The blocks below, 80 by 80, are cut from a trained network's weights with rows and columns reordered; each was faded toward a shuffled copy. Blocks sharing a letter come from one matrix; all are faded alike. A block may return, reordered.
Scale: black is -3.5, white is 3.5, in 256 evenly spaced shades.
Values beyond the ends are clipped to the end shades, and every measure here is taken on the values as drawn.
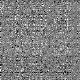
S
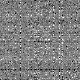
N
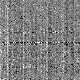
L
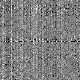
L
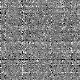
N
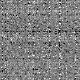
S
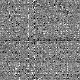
S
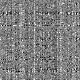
L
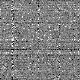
N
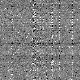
N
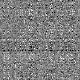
S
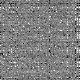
N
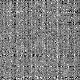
L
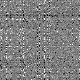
N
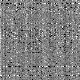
L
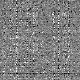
S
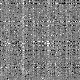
L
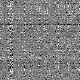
N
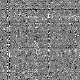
N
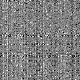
L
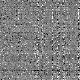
S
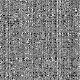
L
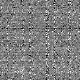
S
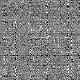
S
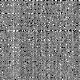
L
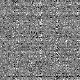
S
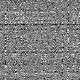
N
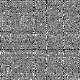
N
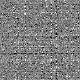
S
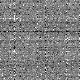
N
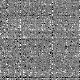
N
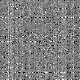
L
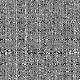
L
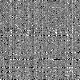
L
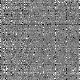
N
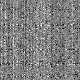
L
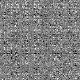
S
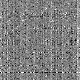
L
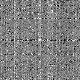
L
